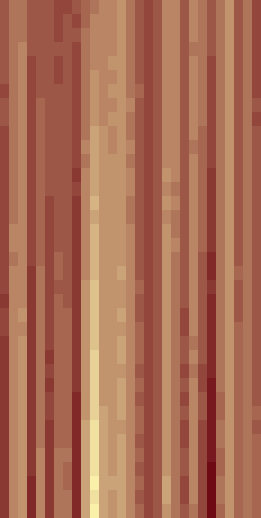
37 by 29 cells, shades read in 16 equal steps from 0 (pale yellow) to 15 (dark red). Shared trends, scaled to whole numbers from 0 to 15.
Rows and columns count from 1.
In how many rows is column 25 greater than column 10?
26
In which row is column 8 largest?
1
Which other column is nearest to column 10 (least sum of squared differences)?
3
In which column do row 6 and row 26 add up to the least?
11
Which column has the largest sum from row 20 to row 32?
24
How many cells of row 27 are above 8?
14
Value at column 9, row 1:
10
